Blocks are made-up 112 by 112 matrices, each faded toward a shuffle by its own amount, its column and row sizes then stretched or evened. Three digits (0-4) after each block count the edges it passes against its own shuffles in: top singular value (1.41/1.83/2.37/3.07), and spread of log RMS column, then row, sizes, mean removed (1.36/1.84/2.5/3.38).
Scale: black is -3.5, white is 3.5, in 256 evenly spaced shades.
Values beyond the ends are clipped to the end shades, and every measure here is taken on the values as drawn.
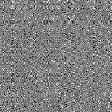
3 2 1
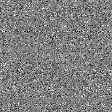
0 0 3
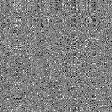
3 1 1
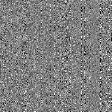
1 4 1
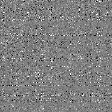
0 2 3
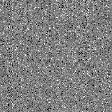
2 2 0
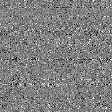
2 1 3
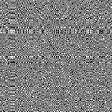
4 1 3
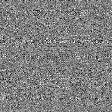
2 0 3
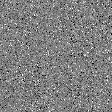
0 1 0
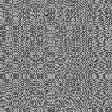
4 1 0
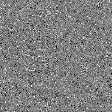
1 2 0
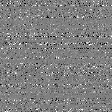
1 1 4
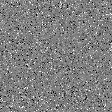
0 0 1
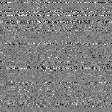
3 0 4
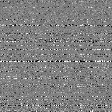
3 0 4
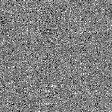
1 2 2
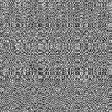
4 1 3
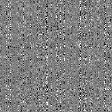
2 4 2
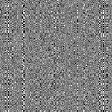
4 4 1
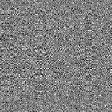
3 1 3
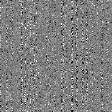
2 4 1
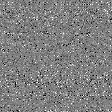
2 0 3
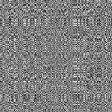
4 4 3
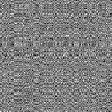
4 0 3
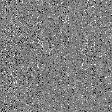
1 3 0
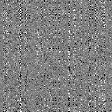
3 4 2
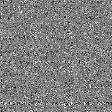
1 3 3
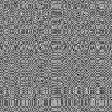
4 0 1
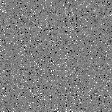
1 2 1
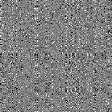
3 3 0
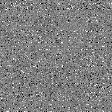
0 1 3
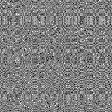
4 1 0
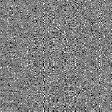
3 3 0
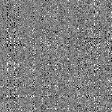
2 4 2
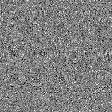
2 0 0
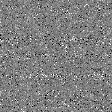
1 1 2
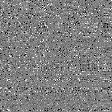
2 1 3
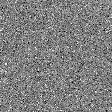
0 0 0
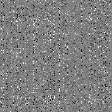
0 4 1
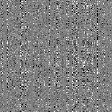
3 4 2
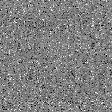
2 0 1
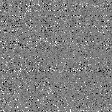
0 1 3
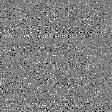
2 2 3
